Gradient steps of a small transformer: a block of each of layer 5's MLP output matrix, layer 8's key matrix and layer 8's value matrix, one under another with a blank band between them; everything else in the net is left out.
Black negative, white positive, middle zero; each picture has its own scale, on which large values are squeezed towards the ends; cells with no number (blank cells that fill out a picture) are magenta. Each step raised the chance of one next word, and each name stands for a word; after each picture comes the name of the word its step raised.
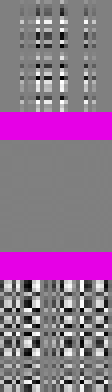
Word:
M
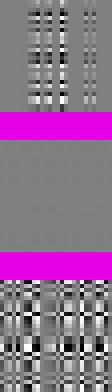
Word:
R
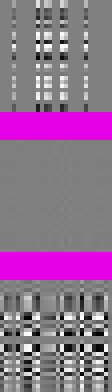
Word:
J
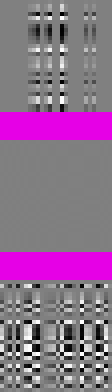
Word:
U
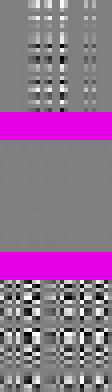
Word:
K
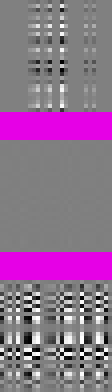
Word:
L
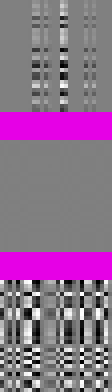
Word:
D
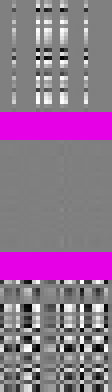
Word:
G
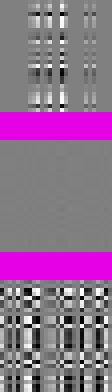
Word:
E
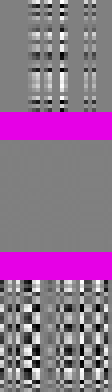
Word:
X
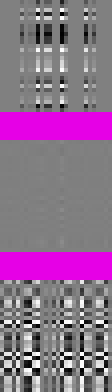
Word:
U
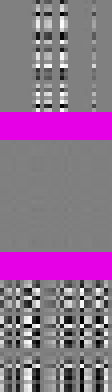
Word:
E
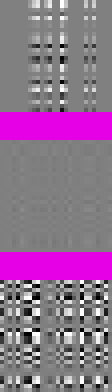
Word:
K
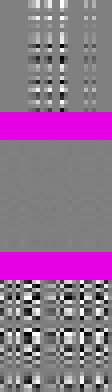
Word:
K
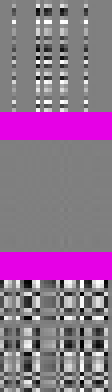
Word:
M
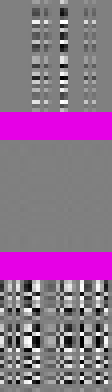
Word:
M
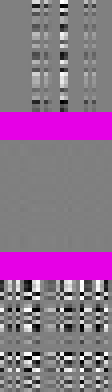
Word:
X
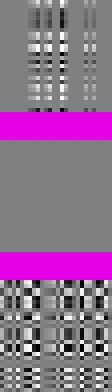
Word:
J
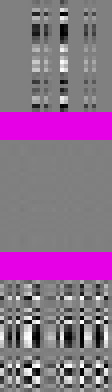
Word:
U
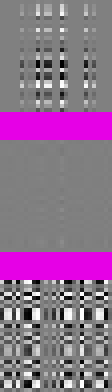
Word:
D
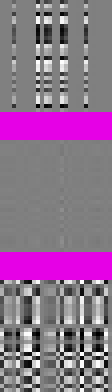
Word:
U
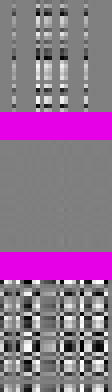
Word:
R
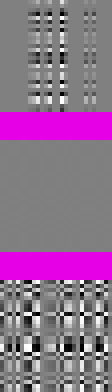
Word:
R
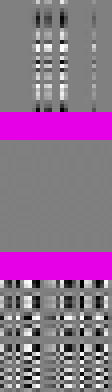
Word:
J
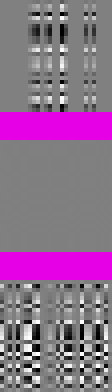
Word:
U
